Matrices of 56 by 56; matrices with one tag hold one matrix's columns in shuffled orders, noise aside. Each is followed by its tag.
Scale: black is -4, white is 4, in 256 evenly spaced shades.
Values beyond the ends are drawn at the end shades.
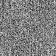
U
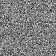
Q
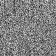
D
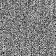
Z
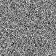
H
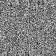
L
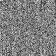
U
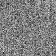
Z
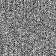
U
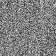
L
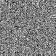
L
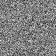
Q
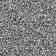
Q
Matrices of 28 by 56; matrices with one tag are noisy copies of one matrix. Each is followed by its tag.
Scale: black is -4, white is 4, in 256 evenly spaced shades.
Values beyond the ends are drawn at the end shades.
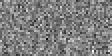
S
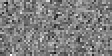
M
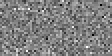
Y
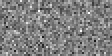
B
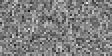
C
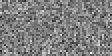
Y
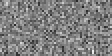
S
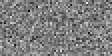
C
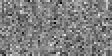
M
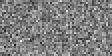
C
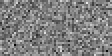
C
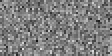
S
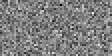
Y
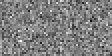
C
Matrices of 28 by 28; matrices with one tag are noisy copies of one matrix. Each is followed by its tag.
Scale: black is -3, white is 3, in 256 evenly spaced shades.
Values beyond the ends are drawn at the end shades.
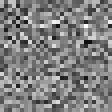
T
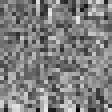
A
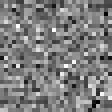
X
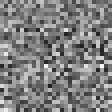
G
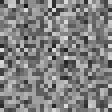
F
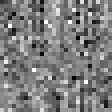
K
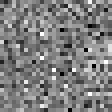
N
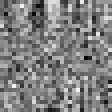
K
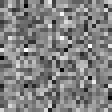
F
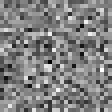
G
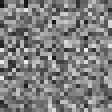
F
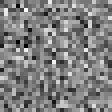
F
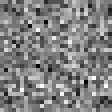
X
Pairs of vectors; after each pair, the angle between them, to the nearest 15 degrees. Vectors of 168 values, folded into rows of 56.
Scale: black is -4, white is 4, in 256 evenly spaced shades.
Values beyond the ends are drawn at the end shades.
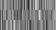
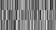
120 degrees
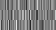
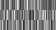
75 degrees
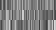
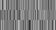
105 degrees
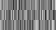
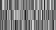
105 degrees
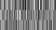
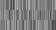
90 degrees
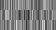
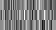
135 degrees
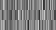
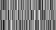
135 degrees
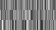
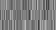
135 degrees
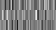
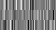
90 degrees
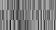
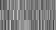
150 degrees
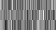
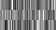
30 degrees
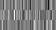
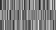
75 degrees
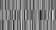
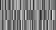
30 degrees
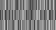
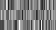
120 degrees
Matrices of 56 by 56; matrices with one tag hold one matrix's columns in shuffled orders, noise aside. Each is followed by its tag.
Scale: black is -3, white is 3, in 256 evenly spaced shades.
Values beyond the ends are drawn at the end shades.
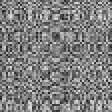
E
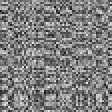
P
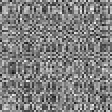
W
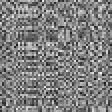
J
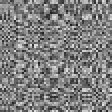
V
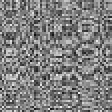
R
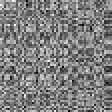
R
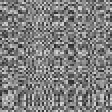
P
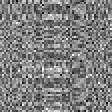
V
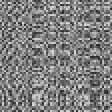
P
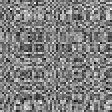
E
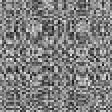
R
